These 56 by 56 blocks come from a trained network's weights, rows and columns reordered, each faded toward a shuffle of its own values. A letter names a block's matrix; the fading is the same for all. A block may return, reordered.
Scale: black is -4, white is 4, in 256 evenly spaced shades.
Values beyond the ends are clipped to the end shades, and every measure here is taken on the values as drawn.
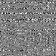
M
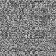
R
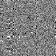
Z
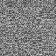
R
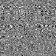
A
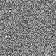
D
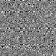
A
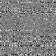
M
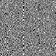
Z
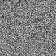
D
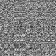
R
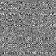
M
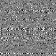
M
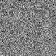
D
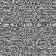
R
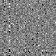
Z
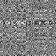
M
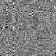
Z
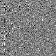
Z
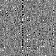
Z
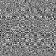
M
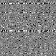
A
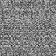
R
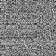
R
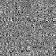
A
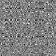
A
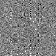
Z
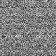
R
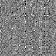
Z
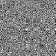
Z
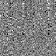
Z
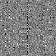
Z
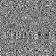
A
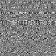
M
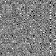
Z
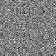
Z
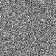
D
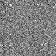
D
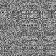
R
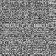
R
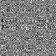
M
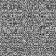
R
